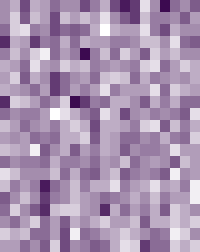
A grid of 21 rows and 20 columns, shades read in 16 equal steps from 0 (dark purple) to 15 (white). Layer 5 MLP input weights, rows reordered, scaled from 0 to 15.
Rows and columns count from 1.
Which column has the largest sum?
18
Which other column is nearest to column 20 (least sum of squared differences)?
12
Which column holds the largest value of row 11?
16
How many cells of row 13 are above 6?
17
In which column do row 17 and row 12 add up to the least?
5
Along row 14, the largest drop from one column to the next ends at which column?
14
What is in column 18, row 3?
10
